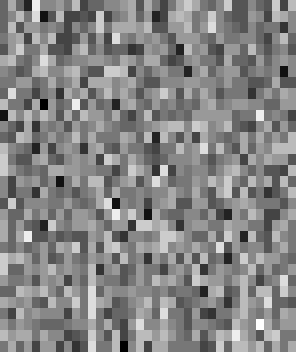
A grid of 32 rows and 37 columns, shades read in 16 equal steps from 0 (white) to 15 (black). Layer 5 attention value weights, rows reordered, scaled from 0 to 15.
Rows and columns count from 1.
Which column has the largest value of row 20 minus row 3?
19
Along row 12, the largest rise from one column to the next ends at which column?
5
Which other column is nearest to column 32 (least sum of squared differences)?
30
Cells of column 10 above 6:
16
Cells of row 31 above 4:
27
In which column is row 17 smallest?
20
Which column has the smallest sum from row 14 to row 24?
1
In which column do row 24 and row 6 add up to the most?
23
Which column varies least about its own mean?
25
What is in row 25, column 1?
3
